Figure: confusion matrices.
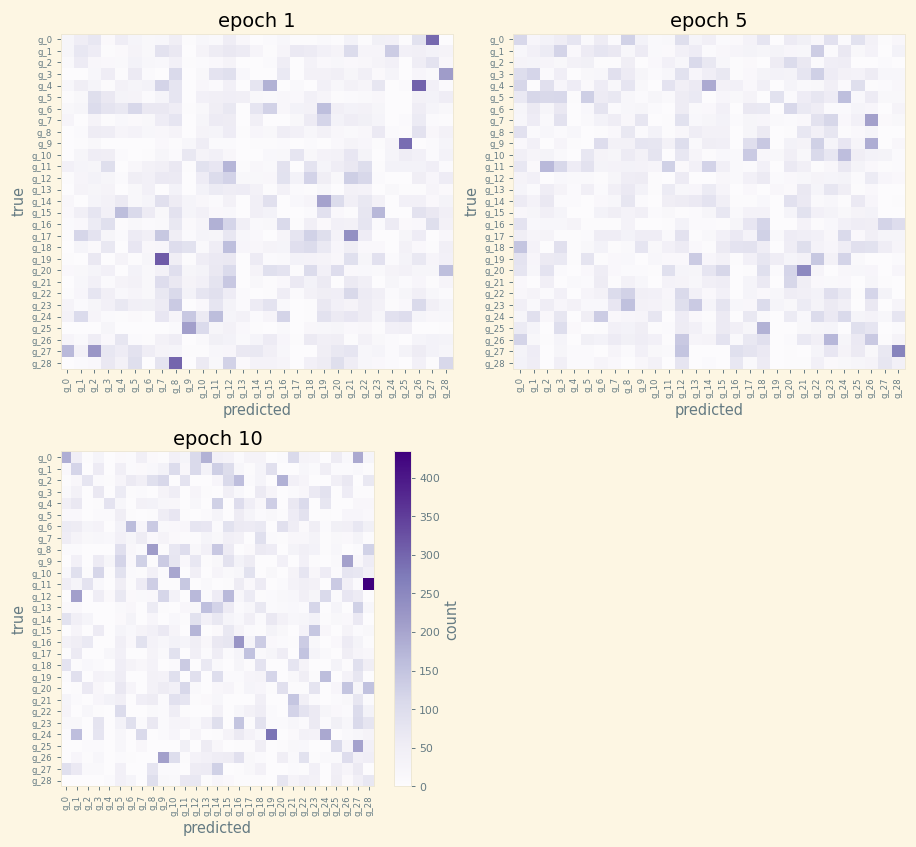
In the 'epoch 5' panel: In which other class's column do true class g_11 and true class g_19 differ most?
g_22
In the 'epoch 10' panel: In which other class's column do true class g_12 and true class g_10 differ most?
g_15
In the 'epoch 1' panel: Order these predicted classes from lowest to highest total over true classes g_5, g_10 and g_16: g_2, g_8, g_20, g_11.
g_20, g_8, g_2, g_11
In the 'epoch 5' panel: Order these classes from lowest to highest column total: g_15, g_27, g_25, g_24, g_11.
g_27, g_11, g_25, g_15, g_24
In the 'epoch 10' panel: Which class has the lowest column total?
g_4
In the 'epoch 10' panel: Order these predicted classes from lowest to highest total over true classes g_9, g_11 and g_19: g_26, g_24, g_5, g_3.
g_3, g_24, g_5, g_26
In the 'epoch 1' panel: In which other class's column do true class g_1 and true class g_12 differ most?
g_24
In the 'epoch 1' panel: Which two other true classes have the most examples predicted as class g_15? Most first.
g_4, g_6
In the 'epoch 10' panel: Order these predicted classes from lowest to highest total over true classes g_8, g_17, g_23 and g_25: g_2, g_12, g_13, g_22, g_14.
g_2, g_12, g_13, g_22, g_14
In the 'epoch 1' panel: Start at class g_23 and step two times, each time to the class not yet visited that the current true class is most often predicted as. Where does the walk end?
g_26
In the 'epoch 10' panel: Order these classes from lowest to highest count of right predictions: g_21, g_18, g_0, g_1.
g_18, g_1, g_21, g_0
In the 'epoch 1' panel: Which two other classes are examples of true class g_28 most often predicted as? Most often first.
g_8, g_12
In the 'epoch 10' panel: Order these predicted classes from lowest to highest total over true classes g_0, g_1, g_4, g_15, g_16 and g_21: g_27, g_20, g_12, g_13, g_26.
g_20, g_26, g_13, g_27, g_12
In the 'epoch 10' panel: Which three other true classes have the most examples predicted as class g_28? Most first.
g_11, g_20, g_8
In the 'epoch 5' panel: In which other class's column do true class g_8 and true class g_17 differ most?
g_24
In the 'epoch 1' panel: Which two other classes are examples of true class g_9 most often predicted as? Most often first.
g_25, g_10
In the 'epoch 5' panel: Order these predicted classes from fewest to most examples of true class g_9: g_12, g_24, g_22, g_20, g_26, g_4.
g_4, g_20, g_24, g_12, g_22, g_26
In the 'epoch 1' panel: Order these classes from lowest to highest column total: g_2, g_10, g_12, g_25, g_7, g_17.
g_17, g_25, g_10, g_2, g_7, g_12
